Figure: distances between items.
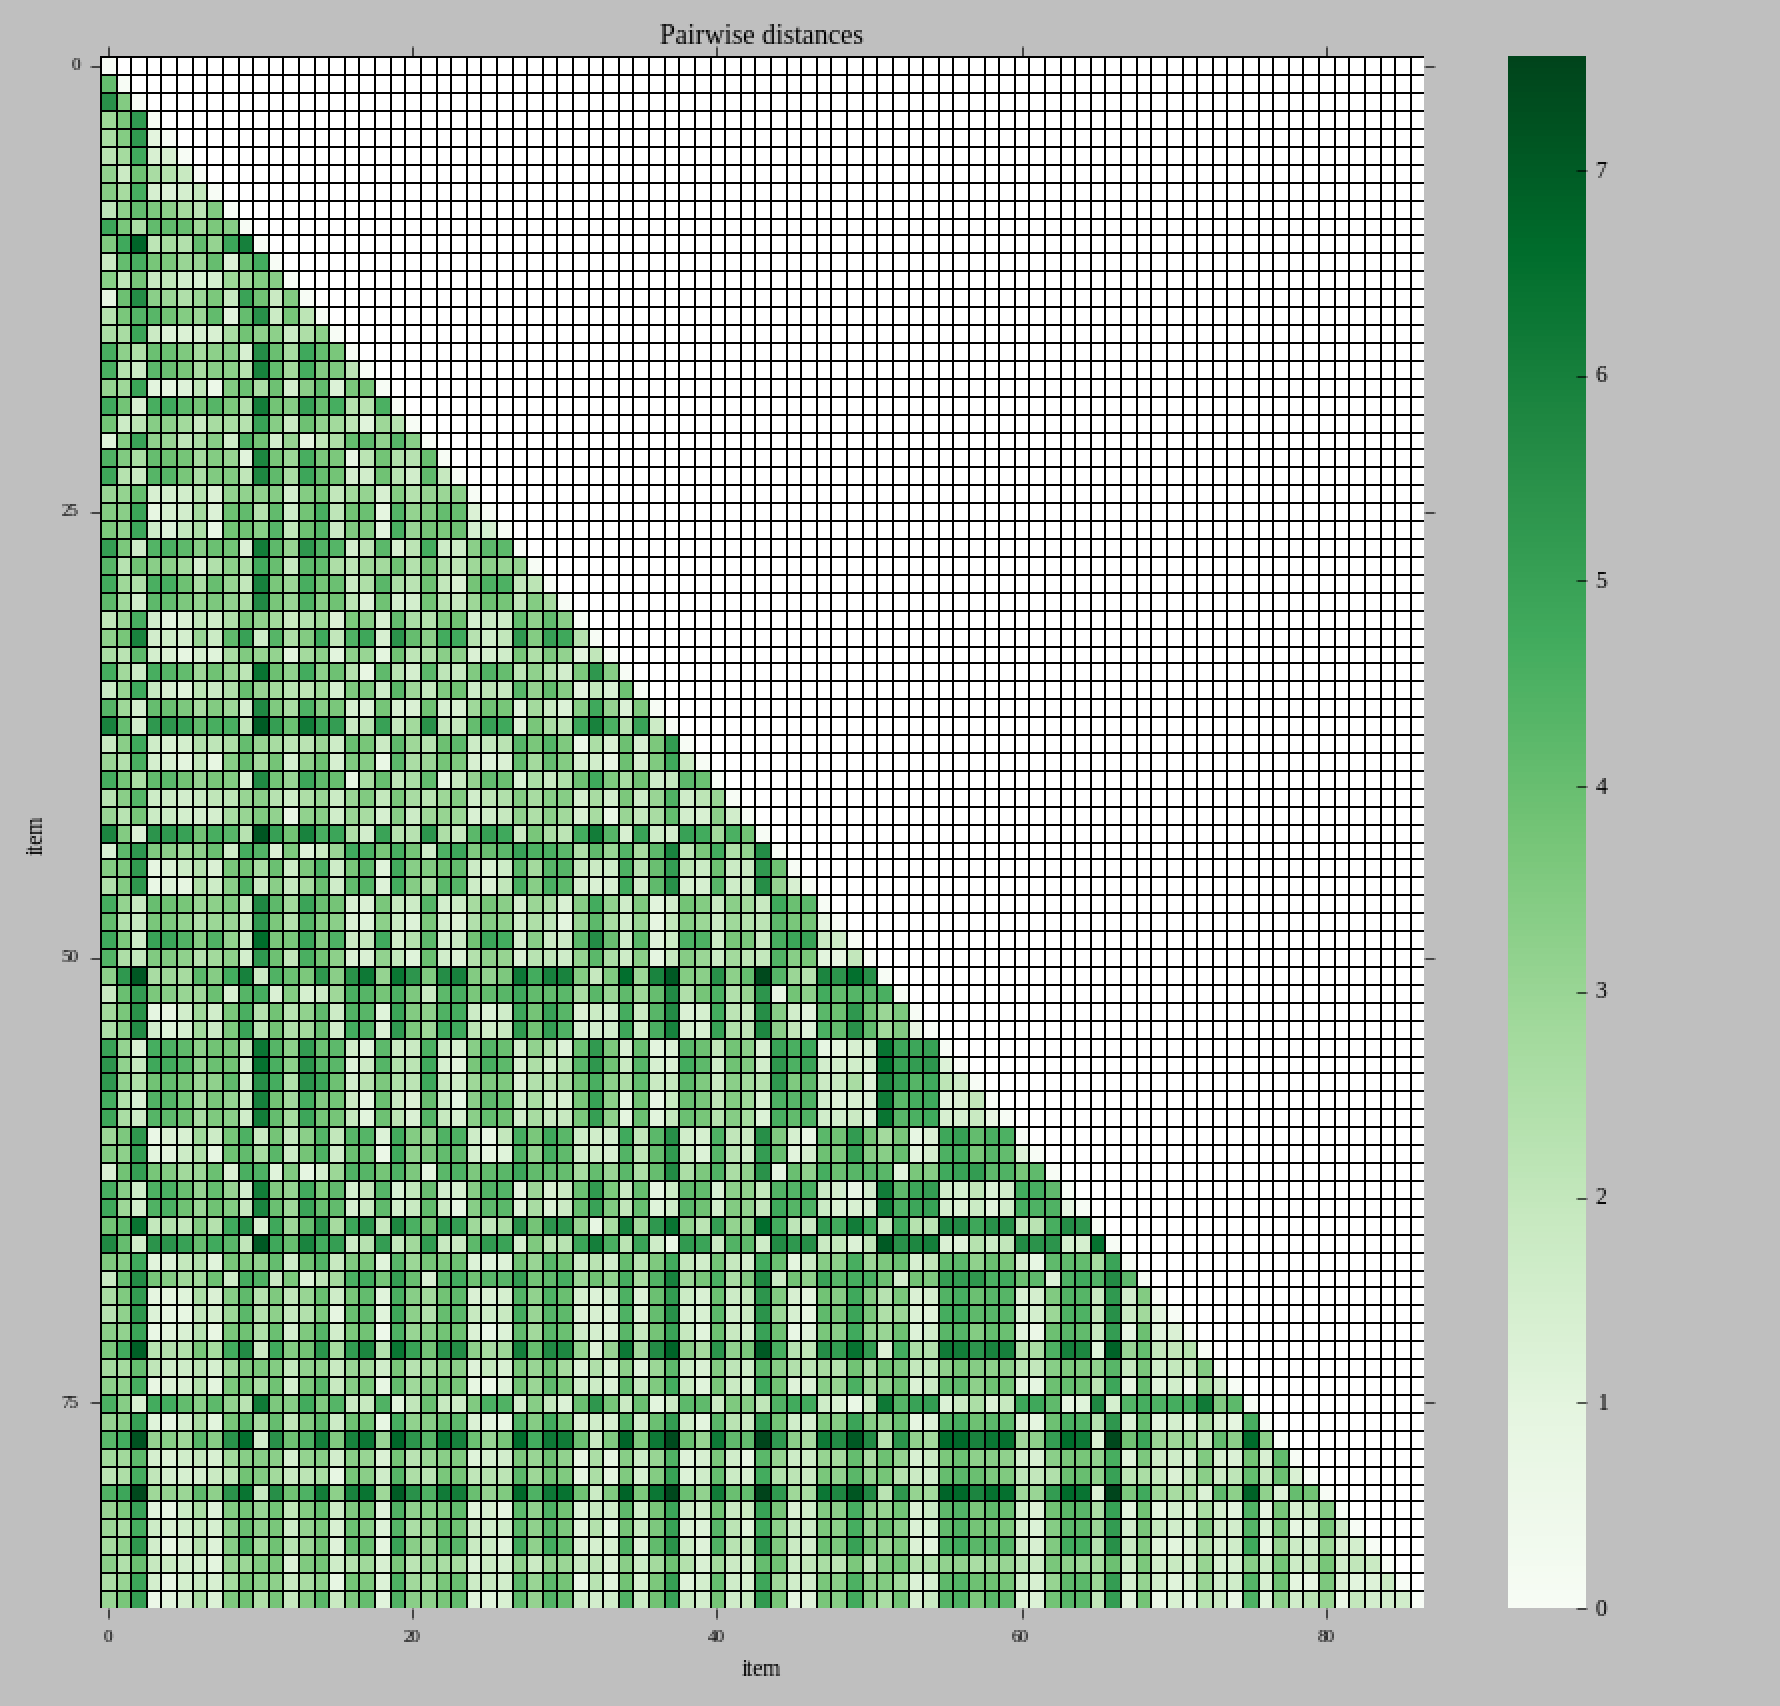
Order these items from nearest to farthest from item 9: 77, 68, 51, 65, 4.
4, 68, 65, 51, 77
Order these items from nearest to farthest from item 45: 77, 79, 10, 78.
78, 79, 10, 77
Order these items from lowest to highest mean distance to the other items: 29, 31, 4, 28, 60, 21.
31, 4, 60, 28, 21, 29
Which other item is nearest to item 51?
72
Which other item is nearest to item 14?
8
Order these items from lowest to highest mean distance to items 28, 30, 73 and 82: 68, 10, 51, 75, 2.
75, 2, 68, 10, 51
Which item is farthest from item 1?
51
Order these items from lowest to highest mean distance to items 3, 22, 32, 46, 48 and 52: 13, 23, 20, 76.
76, 20, 13, 23
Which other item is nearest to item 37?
66
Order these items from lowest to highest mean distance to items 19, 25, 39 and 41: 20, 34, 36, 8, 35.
35, 20, 36, 8, 34
